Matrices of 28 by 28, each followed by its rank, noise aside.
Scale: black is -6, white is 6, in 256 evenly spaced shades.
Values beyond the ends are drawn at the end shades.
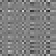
one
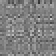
three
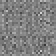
four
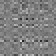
two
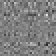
three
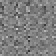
four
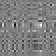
three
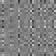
two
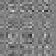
two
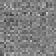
four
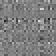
three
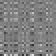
one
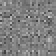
four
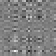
two
